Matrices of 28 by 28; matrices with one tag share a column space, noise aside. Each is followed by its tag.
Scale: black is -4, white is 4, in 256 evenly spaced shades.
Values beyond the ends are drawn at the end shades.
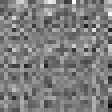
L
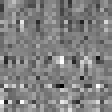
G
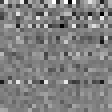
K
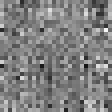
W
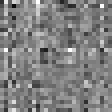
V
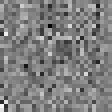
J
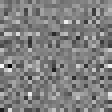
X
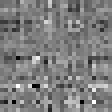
G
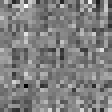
V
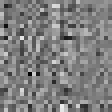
J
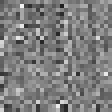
J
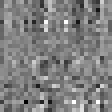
G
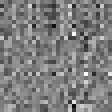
J
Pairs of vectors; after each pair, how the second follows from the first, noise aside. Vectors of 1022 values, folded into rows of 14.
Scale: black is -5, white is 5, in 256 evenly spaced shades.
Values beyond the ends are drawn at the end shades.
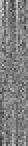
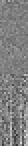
reversed, partly zeroed.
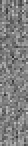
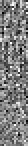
wrapped around, scaled up.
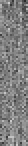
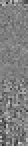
reversed, partly zeroed.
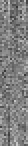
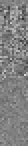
negated, partly zeroed.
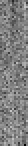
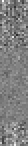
reversed, negated, partly zeroed.
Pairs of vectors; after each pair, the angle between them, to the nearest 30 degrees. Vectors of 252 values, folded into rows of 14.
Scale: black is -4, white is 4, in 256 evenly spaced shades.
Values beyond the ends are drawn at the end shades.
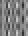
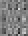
120 degrees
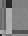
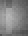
60 degrees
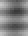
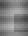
150 degrees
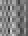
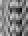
60 degrees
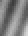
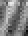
150 degrees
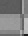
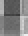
90 degrees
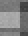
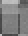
90 degrees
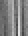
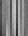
60 degrees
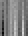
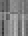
30 degrees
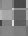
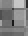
150 degrees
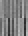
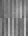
150 degrees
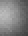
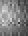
30 degrees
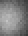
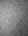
30 degrees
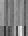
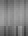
60 degrees
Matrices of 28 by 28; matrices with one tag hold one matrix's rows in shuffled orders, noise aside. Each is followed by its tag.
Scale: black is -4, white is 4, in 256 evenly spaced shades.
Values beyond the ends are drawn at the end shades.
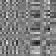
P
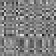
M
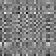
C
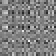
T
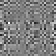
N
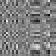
P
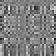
N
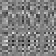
T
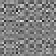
M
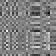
P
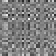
T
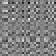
T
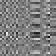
P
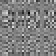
T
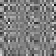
N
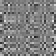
N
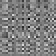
T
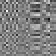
P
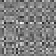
M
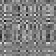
C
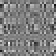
N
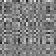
C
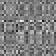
M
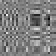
P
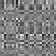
M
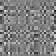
N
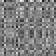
M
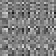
T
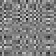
C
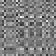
M
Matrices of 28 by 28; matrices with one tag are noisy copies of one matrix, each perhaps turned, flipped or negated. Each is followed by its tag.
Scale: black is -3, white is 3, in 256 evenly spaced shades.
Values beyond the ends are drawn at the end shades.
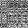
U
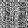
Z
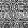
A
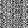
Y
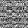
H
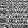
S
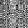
A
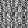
H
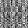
H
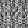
H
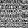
S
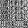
U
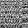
S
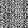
Y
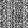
Y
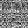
Z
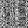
Z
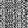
Y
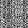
Y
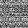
Y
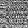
S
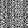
Y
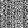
Y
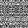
Y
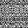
Y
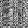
Z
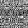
A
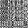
U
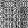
U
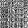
U
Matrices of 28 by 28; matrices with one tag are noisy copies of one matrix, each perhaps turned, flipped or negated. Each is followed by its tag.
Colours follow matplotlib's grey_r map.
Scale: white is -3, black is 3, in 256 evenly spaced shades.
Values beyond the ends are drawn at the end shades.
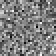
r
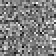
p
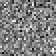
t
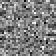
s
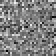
p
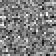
s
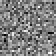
t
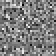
t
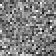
r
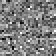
s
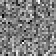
p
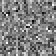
s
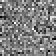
p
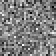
r
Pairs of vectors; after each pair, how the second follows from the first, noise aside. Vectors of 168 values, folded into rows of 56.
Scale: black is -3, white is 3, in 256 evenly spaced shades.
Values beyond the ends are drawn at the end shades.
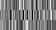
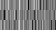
reversed, negated, partly zeroed.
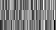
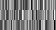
copied.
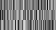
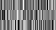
copied.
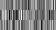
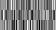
wrapped around, negated.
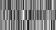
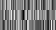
negated.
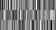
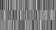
shrunk.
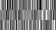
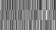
shrunk.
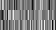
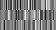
wrapped around, negated.
